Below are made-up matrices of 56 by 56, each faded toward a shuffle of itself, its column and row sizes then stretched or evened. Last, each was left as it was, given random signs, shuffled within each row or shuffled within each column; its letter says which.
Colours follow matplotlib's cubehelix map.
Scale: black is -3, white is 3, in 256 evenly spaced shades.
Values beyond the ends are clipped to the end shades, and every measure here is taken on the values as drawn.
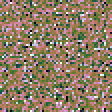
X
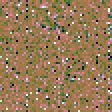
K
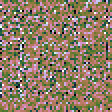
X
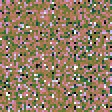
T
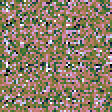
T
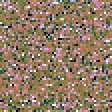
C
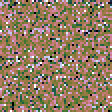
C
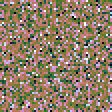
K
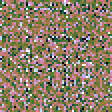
X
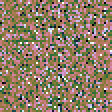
K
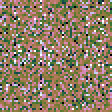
T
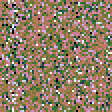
K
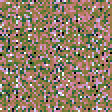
T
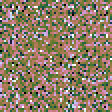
X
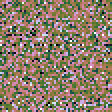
C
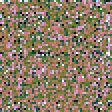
T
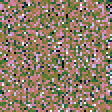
K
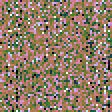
K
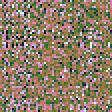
X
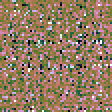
X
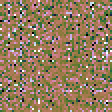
X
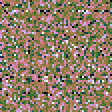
C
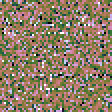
C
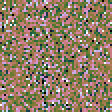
K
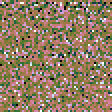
C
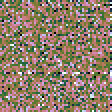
T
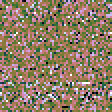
C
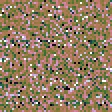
C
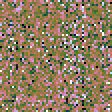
T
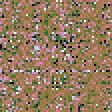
T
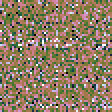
X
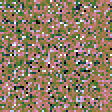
T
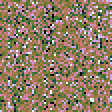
K
